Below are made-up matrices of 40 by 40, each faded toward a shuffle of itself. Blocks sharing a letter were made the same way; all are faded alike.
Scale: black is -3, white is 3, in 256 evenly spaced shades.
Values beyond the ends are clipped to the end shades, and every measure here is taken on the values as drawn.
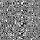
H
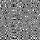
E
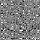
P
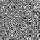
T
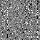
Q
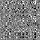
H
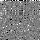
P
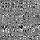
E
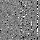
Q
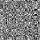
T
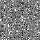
Q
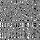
E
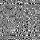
P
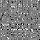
P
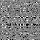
P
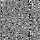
Q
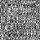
H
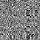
H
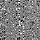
Q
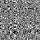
H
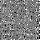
Q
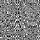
H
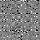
E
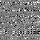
P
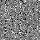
Q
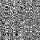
T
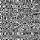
T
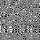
P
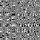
E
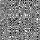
H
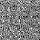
T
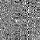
H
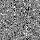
Q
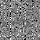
Q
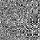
H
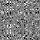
H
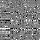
P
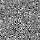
Q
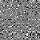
E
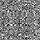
H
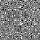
H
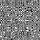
E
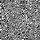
Q
